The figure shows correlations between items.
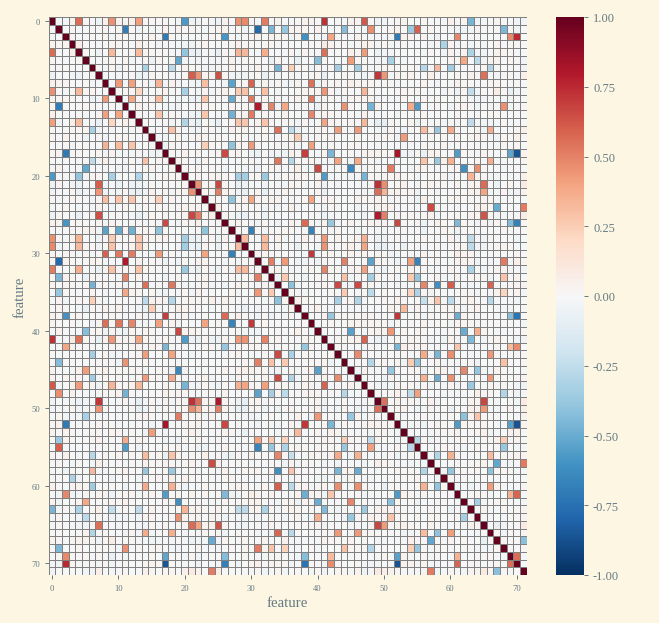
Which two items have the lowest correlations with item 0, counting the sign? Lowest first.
20, 63
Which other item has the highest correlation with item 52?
17
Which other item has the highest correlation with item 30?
39
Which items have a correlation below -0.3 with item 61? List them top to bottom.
17, 26, 38, 52
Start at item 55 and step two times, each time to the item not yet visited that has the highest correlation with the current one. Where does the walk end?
48
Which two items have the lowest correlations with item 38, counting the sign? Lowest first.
70, 2
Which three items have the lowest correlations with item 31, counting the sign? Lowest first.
1, 55, 48
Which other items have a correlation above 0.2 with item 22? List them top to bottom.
7, 21, 25, 49, 50, 65
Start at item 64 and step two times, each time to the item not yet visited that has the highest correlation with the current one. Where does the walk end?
40
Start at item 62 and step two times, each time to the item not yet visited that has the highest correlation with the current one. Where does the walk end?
5
